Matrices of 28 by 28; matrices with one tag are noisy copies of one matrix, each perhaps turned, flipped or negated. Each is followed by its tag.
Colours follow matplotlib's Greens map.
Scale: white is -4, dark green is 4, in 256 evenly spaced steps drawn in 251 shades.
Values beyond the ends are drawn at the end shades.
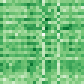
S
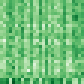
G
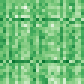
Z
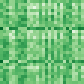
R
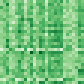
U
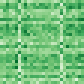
Z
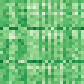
R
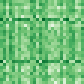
Z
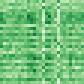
S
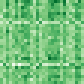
Z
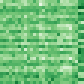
G
